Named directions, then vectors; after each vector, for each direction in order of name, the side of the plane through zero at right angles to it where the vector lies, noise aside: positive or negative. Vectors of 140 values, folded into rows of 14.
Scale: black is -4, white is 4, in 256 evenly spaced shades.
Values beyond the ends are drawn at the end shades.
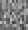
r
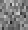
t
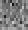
negative, negative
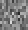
positive, negative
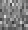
positive, positive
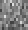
positive, positive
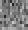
negative, negative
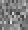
positive, negative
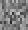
negative, positive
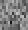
negative, positive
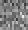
negative, negative
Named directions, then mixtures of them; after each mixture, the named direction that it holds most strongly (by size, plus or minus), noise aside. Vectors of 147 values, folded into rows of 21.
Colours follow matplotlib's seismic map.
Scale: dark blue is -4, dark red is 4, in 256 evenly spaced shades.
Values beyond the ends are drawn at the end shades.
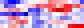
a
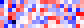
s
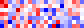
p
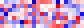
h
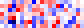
s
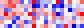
h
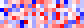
h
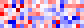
p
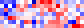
h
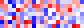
p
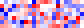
h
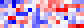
a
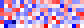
s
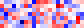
h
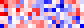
p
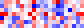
h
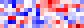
a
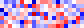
h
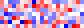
h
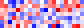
p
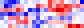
a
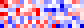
p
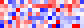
p
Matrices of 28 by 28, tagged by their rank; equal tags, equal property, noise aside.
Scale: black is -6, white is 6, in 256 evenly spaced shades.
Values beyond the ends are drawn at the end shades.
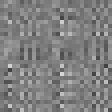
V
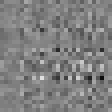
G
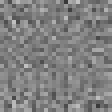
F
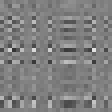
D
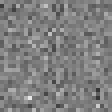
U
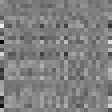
V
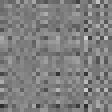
V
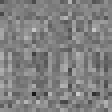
G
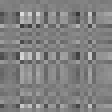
D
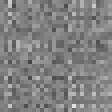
F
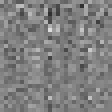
U
